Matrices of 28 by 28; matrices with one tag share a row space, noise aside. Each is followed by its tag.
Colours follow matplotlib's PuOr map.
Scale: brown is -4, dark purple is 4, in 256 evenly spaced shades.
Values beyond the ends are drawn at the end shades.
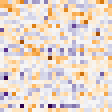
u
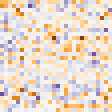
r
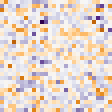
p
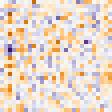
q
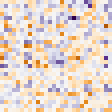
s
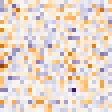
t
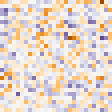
t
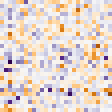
q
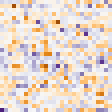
p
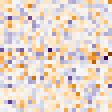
q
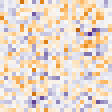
p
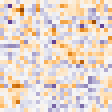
r
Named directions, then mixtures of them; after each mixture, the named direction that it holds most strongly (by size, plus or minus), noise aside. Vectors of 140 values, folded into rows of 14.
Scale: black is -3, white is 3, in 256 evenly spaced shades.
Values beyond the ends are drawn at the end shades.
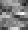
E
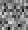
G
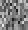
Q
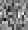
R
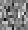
R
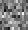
G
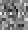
R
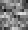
E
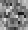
E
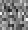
R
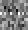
R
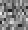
G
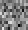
G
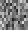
Q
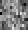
E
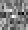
G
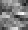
E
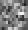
E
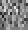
Q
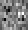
R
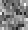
E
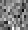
R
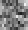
E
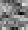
E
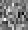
R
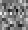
G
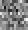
Q
